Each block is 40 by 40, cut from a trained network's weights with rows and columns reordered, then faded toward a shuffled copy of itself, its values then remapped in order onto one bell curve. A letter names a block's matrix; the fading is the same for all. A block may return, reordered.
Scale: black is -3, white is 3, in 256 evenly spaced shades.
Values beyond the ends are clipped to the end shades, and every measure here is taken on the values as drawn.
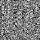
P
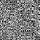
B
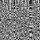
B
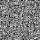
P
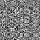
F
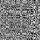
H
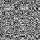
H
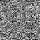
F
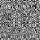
B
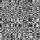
B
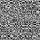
H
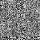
P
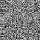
F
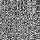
F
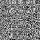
F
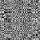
B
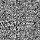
P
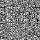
P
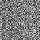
F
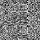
H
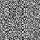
B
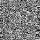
P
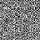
B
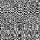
B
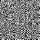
P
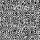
F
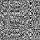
H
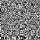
H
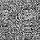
F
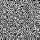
F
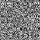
H
